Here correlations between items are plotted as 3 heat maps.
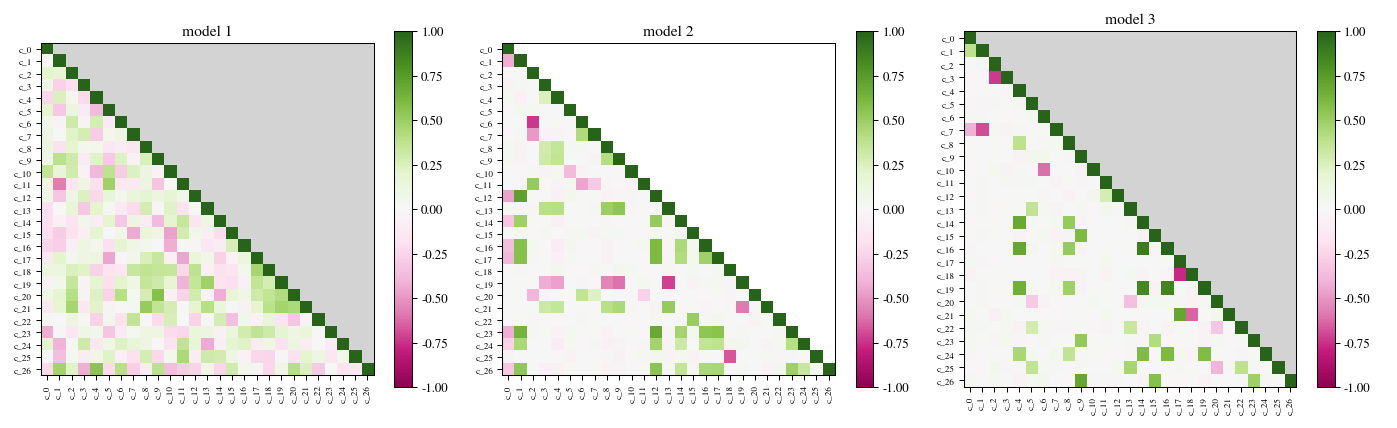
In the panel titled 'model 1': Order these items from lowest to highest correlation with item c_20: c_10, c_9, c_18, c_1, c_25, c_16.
c_25, c_10, c_16, c_1, c_18, c_9
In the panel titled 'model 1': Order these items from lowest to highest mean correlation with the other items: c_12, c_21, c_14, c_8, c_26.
c_14, c_26, c_12, c_8, c_21
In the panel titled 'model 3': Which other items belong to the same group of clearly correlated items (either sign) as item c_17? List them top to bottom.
c_18, c_21
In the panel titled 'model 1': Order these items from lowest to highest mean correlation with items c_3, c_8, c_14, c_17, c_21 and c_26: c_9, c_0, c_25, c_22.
c_0, c_22, c_25, c_9
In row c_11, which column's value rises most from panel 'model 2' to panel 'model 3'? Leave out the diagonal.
c_6
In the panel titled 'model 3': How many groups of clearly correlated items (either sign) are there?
8
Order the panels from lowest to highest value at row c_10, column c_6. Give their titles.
model 3, model 1, model 2
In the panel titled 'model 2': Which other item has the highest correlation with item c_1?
c_12
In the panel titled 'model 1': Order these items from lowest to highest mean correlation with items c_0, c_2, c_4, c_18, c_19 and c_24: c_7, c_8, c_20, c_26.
c_26, c_7, c_8, c_20
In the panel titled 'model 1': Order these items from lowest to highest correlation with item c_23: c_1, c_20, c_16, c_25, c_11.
c_11, c_25, c_1, c_20, c_16
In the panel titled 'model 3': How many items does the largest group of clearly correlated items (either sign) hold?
6
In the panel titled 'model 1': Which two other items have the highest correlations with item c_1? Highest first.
c_26, c_9
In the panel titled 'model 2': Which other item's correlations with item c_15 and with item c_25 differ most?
c_18
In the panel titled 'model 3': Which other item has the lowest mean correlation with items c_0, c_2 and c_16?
c_3
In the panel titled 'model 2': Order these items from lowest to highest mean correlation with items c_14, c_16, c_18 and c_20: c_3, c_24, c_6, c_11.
c_11, c_3, c_6, c_24
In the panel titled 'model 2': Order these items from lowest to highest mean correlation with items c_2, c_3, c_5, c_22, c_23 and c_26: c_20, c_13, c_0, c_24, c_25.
c_0, c_20, c_25, c_13, c_24
